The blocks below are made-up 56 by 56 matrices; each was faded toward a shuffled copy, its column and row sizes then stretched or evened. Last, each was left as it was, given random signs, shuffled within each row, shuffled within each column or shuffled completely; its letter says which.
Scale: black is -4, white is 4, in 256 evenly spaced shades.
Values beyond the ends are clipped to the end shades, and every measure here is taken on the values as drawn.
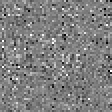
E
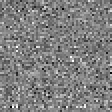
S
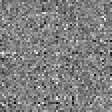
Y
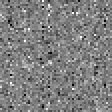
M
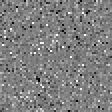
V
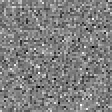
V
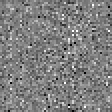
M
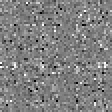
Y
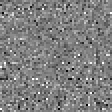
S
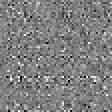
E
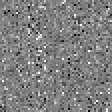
M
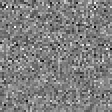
S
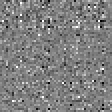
E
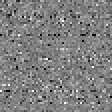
S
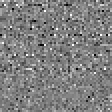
S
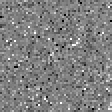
V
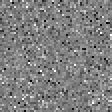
V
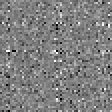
Y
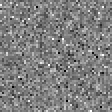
V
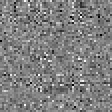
E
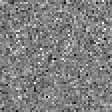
V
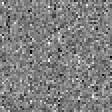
M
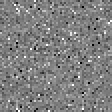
V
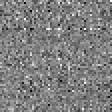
Y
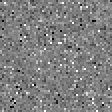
V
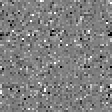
Y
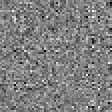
E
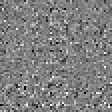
Y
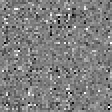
Y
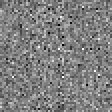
M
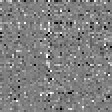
E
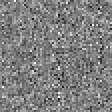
M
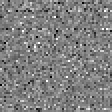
S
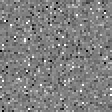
V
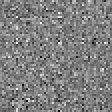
Y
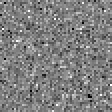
V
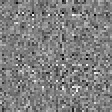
E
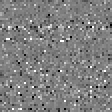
S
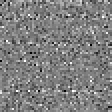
S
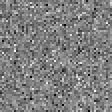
M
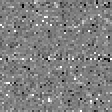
S
